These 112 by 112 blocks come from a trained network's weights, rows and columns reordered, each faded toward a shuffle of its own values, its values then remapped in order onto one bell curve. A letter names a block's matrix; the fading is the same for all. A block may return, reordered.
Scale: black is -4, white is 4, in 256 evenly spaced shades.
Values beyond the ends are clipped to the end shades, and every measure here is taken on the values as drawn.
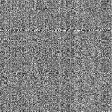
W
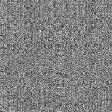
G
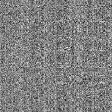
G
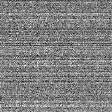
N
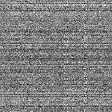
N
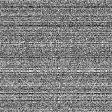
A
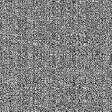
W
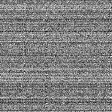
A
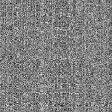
W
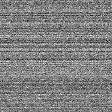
A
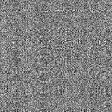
G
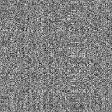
G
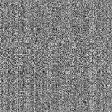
G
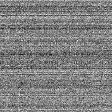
A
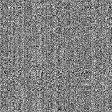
W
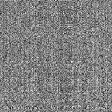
G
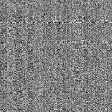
W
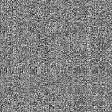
G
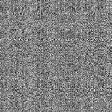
G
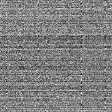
N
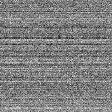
A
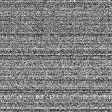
A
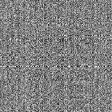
W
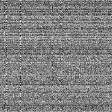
N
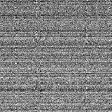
A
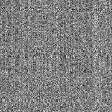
W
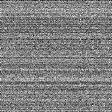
A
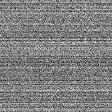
N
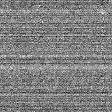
A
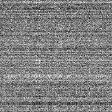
N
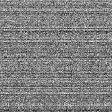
A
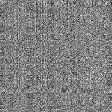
G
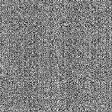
W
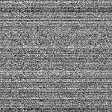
A
